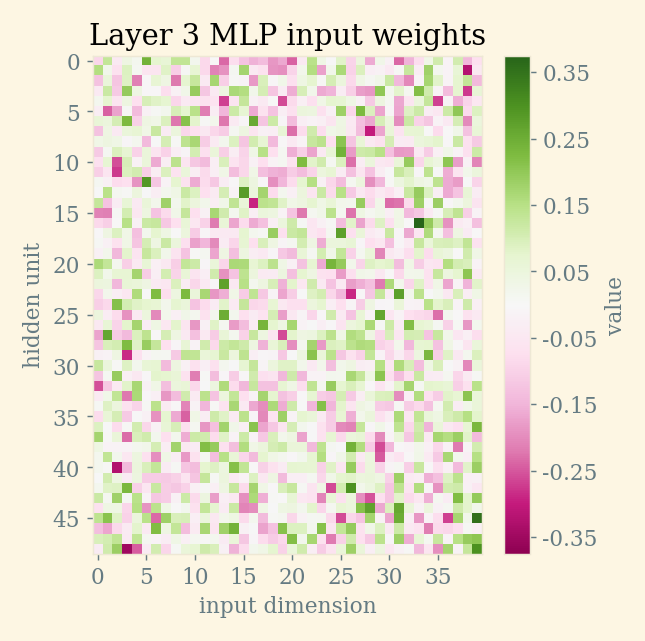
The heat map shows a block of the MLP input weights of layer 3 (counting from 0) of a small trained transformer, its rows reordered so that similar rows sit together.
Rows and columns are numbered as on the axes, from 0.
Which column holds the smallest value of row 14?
16
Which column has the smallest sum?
19
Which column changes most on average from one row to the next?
6
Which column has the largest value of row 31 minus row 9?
26
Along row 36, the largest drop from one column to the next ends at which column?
17
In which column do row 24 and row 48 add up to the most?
2
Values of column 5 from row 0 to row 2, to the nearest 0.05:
0.25 -0.05 0
